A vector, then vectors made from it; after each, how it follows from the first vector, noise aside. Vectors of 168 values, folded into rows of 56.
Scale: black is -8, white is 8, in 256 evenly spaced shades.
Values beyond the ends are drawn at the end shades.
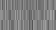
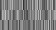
reversed, scaled up.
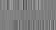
reversed, partly zeroed.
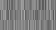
wrapped around, negated.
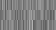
negated.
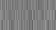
shrunk.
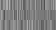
wrapped around.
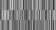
reversed, scaled up.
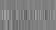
reversed, partly zeroed.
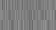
shrunk.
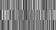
reversed, scaled up.
